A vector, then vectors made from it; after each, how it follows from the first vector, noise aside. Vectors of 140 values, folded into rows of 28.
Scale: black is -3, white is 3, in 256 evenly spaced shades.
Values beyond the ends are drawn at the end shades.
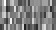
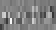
partly zeroed.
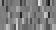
wrapped around, negated, partly zeroed.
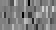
wrapped around, negated, partly zeroed.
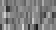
partly zeroed.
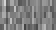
shrunk.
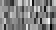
reversed, negated.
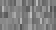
wrapped around, shrunk.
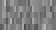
shrunk.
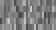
wrapped around, shrunk.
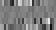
reversed, negated, partly zeroed.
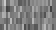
shrunk.
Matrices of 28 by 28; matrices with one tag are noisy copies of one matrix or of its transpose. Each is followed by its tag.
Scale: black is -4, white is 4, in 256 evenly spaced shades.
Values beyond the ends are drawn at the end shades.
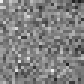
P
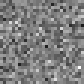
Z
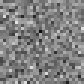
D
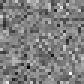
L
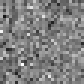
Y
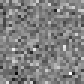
L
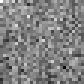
P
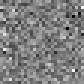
L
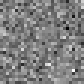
L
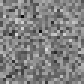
D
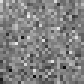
P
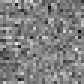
Y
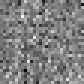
Z
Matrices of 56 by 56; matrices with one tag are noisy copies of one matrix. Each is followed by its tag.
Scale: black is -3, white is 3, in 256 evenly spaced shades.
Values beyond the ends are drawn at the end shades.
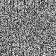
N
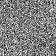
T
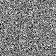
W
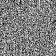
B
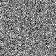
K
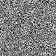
W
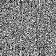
B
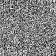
T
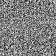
T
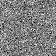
W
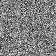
K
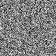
K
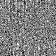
N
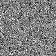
K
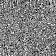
T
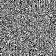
B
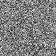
W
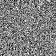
B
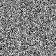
K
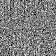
N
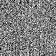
B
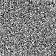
T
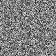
K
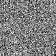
T
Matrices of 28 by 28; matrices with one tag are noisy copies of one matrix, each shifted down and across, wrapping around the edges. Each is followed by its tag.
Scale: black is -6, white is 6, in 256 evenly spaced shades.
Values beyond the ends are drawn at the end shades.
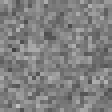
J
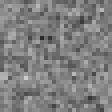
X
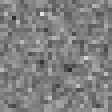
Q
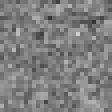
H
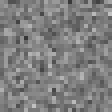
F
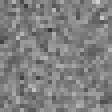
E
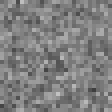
X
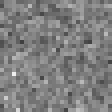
J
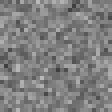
E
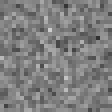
F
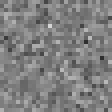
E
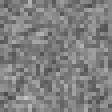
J
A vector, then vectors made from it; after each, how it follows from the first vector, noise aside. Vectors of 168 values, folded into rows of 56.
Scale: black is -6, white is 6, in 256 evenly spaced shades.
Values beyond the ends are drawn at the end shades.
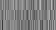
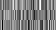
scaled up.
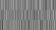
shrunk.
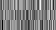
scaled up.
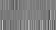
negated, partly zeroed.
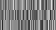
scaled up.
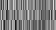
reversed, negated, scaled up.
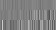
negated, partly zeroed.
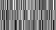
reversed, negated, scaled up.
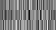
wrapped around, negated, scaled up.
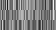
reversed, negated, scaled up.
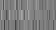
reversed, negated, partly zeroed.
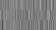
shrunk.
